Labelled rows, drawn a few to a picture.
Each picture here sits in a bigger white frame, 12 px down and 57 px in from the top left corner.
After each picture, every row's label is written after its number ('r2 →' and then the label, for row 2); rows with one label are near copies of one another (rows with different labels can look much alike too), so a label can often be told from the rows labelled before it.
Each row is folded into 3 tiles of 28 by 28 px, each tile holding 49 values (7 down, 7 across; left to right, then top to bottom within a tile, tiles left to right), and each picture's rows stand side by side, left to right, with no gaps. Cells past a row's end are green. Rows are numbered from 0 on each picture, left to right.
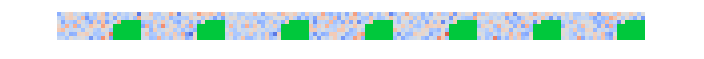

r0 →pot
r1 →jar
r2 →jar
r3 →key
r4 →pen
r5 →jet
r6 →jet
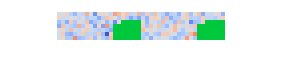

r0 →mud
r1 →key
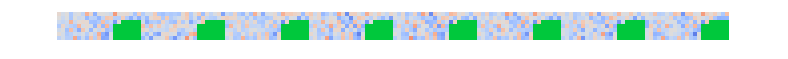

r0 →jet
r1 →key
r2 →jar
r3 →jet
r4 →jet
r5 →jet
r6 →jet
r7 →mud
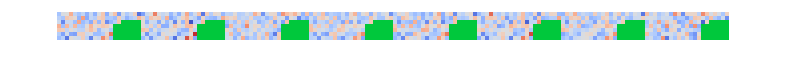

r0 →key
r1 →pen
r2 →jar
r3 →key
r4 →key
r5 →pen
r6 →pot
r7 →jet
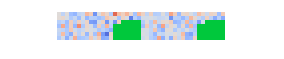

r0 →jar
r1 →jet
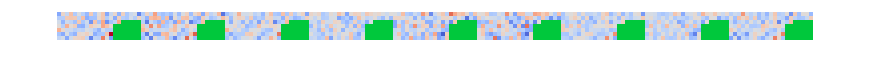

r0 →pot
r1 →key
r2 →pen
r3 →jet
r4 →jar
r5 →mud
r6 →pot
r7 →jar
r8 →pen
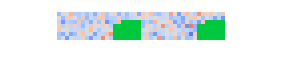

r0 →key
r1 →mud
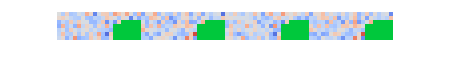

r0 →jar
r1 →pot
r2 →mud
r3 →pot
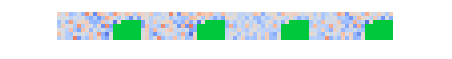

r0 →jet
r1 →mud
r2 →jar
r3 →jet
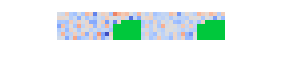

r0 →jar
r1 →jar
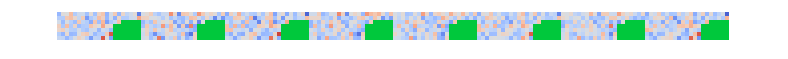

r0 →pot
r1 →mud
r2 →pot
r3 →jar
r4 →jet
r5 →pot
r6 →mud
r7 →pot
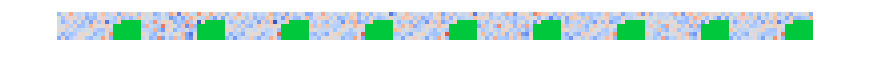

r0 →pen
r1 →jet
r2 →pen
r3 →pot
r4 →pot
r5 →jar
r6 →key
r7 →jet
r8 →pen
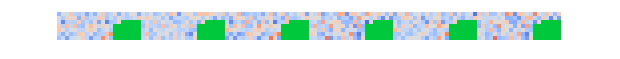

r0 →key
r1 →jar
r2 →key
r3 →jet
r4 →pot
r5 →jet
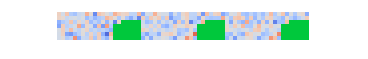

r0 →mud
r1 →pen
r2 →key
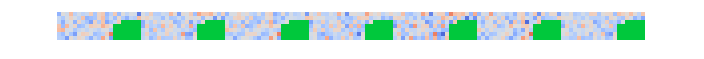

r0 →pot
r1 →jar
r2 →pot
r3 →mud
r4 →jar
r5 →pen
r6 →jar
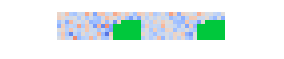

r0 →mud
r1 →jet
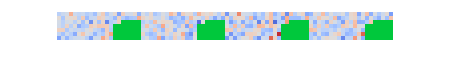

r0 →pen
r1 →jet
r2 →pen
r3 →pot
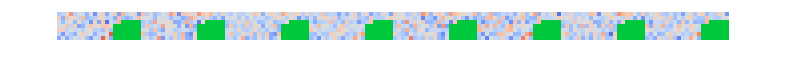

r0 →pen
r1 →jet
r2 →jar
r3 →key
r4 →jet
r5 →key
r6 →jar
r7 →key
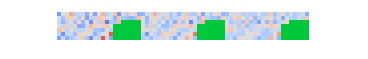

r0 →pen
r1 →pen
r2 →pot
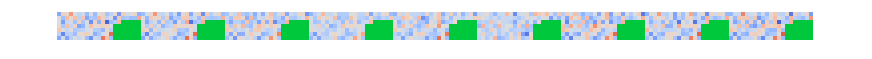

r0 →pen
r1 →pen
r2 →key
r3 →pen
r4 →pot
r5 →jar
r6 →key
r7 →pen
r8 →pen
